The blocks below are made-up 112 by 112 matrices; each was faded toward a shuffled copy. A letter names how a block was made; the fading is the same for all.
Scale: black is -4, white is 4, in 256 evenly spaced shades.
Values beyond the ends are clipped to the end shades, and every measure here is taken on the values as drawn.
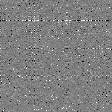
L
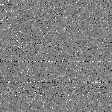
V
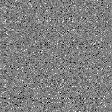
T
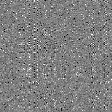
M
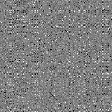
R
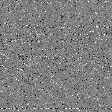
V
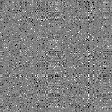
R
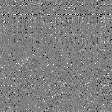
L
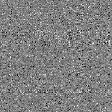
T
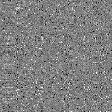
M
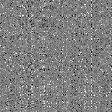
M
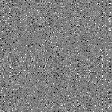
M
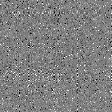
M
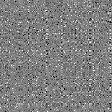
R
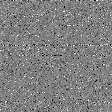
V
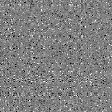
M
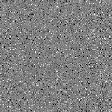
M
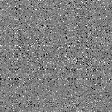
M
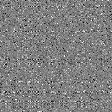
T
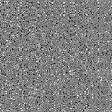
M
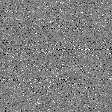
V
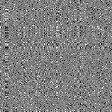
R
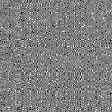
R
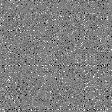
L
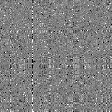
R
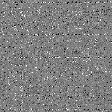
L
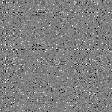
L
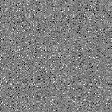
M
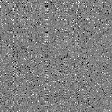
M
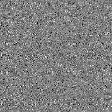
T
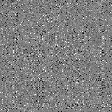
M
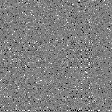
L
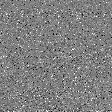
V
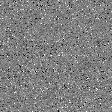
V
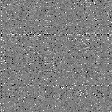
L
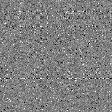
T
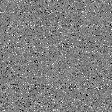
V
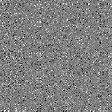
M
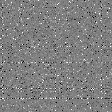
L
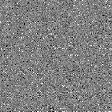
T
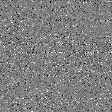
V
